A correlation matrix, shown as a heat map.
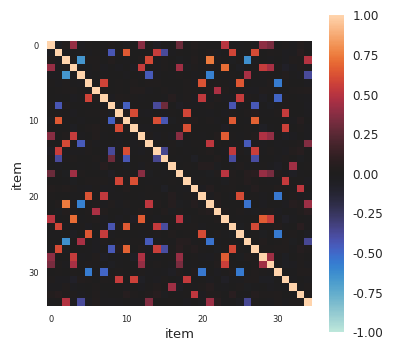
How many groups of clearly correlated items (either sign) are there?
8
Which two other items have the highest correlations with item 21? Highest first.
2, 13
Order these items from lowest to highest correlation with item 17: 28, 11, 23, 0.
11, 0, 28, 23
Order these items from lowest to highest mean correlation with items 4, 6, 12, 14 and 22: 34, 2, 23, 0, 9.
2, 34, 9, 0, 23
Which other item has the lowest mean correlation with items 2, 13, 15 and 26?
4
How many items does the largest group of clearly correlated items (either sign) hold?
7
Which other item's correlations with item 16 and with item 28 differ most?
23
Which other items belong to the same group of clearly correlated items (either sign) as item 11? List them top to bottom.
9, 18, 31
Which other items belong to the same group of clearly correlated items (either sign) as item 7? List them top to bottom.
5, 20, 25, 30
